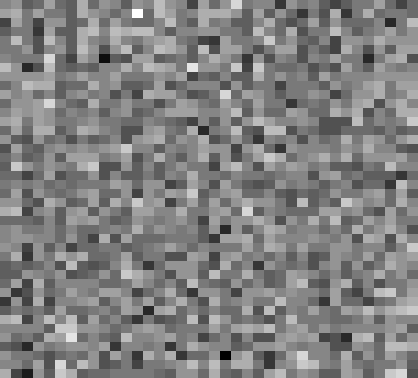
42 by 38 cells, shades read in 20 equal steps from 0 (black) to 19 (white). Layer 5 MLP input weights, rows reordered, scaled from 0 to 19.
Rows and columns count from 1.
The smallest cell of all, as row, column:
40, 21
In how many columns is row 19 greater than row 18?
16
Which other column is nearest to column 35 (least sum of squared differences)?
15
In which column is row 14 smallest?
18
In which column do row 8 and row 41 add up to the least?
3
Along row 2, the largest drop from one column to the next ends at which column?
14
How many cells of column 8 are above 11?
13
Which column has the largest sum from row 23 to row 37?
23
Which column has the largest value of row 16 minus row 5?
19
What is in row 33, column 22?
5
